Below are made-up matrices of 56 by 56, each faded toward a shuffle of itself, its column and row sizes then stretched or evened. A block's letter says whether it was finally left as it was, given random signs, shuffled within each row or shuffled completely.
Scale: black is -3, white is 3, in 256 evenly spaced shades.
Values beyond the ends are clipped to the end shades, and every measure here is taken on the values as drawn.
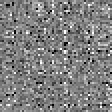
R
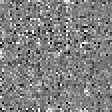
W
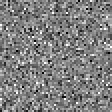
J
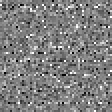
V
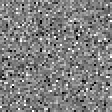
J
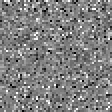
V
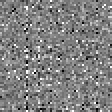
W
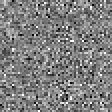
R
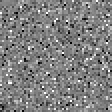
J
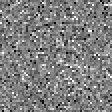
J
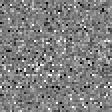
V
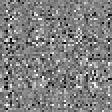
R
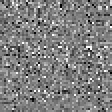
W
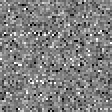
V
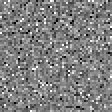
J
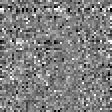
R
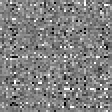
W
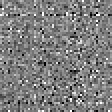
W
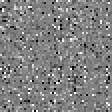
W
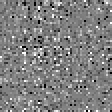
R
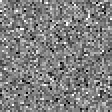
J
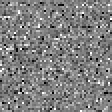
V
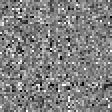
W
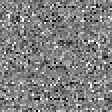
V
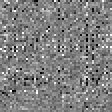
R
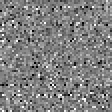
V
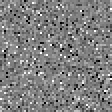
J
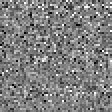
V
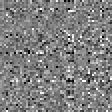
R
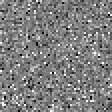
J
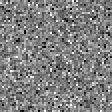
J
